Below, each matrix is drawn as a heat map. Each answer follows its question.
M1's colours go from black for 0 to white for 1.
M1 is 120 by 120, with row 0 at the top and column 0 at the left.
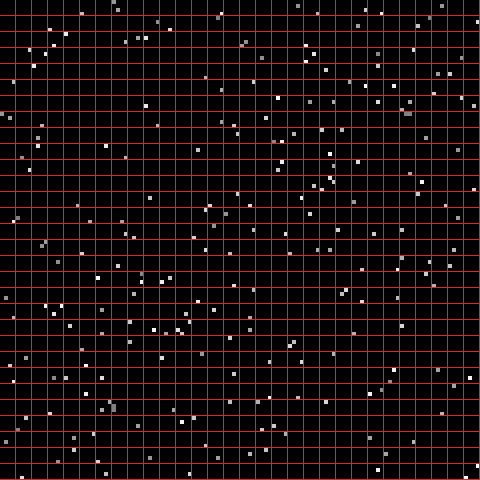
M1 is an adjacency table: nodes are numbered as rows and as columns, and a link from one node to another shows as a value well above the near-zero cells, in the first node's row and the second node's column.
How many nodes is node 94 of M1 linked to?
4
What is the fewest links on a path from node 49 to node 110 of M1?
7
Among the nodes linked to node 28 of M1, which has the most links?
node 102
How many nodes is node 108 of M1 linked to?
2
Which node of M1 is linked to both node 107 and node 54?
node 4
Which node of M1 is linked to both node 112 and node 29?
node 66
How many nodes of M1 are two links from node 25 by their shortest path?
9
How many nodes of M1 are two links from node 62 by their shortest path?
7
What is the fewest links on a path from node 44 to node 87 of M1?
6
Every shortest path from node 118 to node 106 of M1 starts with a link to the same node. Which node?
node 26
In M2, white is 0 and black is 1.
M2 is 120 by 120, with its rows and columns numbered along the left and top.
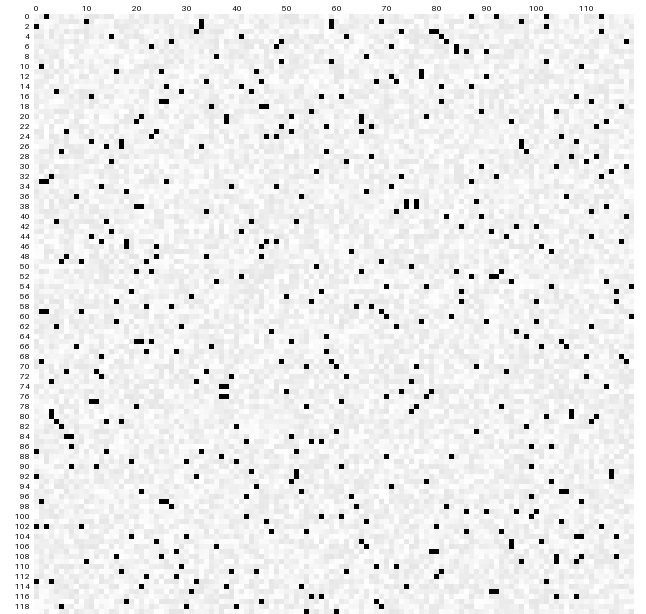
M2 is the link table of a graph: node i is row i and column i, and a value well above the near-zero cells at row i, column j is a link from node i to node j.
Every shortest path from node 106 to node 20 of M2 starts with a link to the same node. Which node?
node 95
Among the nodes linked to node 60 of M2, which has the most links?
node 70
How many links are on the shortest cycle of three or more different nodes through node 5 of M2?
4
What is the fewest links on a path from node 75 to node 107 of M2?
2
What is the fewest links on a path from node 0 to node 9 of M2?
2
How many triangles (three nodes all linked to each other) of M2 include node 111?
1
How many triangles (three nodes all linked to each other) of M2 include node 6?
0
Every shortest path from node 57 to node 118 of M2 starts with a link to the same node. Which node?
node 116
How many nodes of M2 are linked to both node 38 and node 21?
2
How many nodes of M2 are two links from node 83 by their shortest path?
3
